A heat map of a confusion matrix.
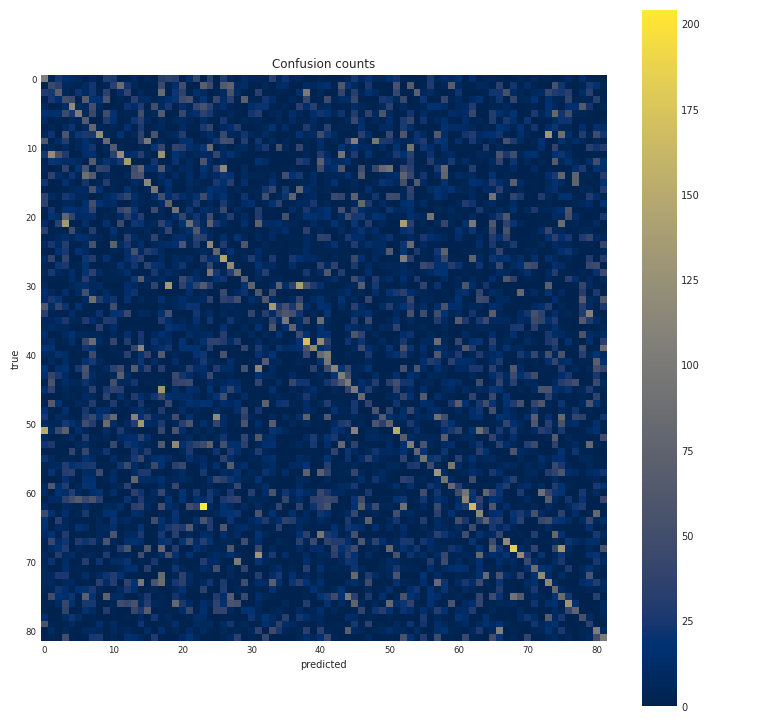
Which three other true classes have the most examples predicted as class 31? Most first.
69, 42, 21
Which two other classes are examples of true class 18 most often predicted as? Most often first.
46, 7
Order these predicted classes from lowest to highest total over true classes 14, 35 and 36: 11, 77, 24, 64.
11, 24, 64, 77
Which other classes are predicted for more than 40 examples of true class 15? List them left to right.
52, 54, 68, 77
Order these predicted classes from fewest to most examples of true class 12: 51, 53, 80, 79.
51, 79, 53, 80
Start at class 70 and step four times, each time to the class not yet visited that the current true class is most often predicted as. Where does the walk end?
19
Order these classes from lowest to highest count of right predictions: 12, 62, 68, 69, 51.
69, 12, 51, 62, 68
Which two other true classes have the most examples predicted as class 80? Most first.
63, 41
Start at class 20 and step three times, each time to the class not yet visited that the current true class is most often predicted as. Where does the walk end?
1
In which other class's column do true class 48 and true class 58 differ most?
13
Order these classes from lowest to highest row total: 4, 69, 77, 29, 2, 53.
29, 77, 4, 69, 2, 53
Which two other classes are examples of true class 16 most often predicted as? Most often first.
37, 7
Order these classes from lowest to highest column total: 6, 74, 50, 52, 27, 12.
50, 12, 27, 74, 6, 52
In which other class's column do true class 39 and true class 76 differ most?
14
